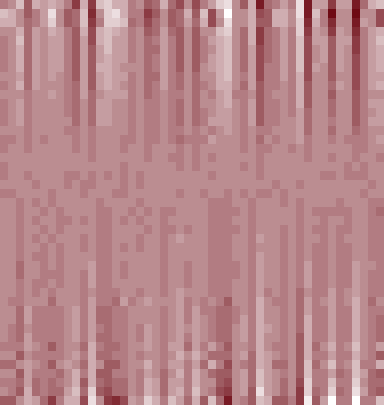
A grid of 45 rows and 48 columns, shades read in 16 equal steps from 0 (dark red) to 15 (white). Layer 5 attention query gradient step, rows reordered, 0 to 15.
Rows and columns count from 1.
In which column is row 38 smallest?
38
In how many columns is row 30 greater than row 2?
19
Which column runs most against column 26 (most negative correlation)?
27
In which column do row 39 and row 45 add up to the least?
29
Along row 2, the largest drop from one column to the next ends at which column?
39
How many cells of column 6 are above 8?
3
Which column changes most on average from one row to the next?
48
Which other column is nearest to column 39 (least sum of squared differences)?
45
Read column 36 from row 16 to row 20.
8 8 8 8 8
